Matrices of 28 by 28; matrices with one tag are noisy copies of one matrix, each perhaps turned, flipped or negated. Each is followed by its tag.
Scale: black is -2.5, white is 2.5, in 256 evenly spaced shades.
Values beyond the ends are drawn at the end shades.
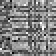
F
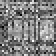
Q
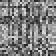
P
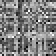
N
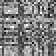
N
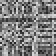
N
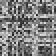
N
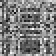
Q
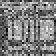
Q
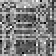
Q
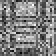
Q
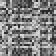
P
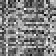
P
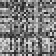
N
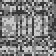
Q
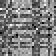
P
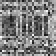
Q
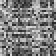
P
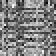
P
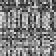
F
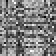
P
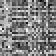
F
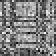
Q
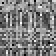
F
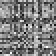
N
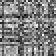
N
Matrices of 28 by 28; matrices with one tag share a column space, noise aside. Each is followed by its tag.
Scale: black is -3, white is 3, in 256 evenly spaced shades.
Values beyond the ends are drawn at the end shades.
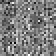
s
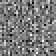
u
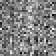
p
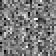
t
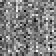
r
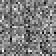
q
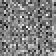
p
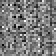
p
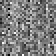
s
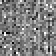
t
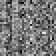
q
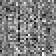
r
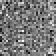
u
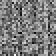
s
